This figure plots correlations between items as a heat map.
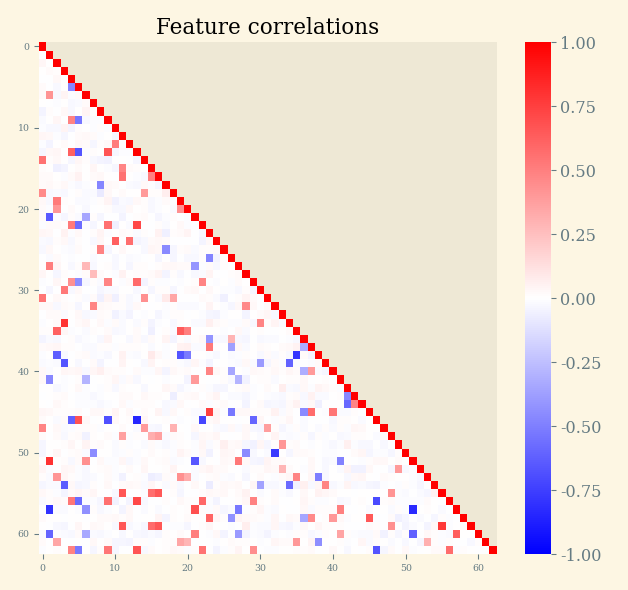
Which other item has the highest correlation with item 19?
35
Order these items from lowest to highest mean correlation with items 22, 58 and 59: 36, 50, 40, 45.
36, 50, 40, 45
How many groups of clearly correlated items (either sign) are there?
12
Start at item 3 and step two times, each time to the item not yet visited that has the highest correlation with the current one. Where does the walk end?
30
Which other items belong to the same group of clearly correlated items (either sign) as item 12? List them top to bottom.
10, 24
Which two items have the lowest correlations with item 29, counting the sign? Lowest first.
46, 5
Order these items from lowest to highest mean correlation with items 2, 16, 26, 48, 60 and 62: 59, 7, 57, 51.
51, 7, 57, 59
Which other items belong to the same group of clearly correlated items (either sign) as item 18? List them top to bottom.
0, 14, 31, 47
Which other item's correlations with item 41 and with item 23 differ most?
45
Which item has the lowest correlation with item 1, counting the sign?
57
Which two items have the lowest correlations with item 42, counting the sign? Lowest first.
44, 43
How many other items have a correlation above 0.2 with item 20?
5
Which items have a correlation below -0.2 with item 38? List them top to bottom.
2, 19, 20, 35, 53, 61
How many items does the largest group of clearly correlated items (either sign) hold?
9
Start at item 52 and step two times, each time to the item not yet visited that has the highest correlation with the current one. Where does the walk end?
33
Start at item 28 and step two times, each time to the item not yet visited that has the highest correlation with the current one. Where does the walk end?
7
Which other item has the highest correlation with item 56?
13
